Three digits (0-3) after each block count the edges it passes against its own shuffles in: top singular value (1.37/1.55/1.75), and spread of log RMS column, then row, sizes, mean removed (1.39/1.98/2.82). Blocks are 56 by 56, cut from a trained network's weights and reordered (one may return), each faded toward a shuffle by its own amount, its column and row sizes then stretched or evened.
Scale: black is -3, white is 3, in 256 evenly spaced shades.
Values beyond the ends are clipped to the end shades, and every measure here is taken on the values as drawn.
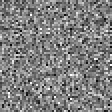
2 0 0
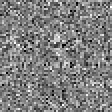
2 0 1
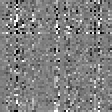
3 3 2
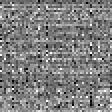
2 2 1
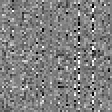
2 3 0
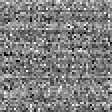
2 1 0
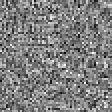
3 1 0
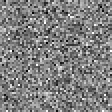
0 0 0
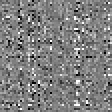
1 3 2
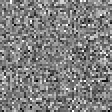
1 0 1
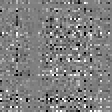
1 3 3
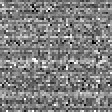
3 0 2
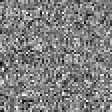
3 1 1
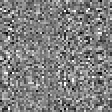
3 2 1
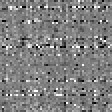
2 1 3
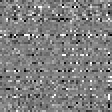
0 1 3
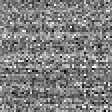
2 0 1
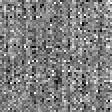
2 1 1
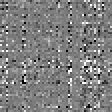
1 3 2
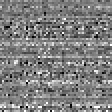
2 0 3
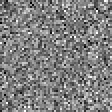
1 1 0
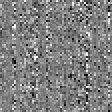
0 3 0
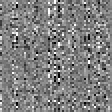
3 3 0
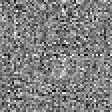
2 1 1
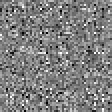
1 2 1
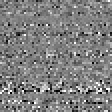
0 0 3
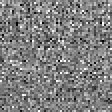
2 0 2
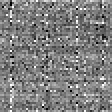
1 2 1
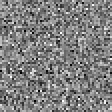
0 0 1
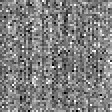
2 0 0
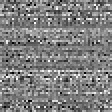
3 0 3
